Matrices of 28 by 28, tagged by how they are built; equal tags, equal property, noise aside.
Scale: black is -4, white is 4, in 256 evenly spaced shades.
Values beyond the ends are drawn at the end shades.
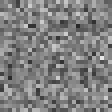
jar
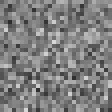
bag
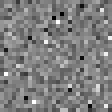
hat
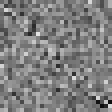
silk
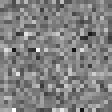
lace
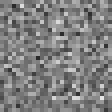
jar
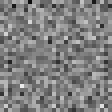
bag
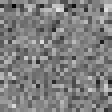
lace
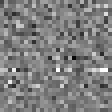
lace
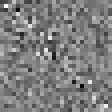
silk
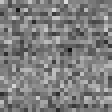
jar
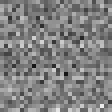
bag
